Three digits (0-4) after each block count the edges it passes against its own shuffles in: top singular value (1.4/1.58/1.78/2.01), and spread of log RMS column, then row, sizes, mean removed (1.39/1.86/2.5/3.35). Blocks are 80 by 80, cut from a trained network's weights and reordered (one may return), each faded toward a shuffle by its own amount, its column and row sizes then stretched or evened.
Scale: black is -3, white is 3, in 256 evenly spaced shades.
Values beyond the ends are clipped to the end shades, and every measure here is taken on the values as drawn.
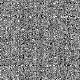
0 1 2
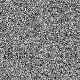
2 0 0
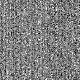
1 1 1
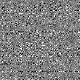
2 2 3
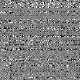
1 2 4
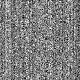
2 1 0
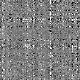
2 3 3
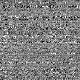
1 1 3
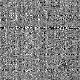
2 1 3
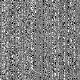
1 4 0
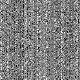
3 3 1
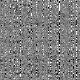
1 4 1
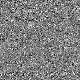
0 0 2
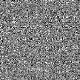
1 1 2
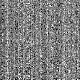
3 2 2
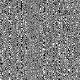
2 4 0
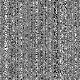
2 4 0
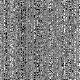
2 4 1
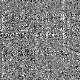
0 1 3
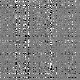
2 4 3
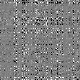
1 4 4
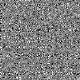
0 2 3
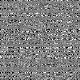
3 1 4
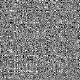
2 2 3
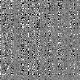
2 4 3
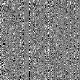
0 4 0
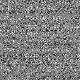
0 1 3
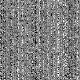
3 4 0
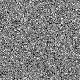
1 0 0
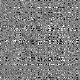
1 3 4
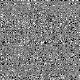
0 3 3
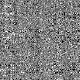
0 1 3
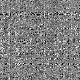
1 1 3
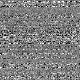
1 0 4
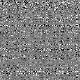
1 2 4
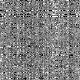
3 1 3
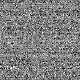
1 0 2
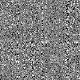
2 3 1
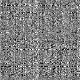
2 0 3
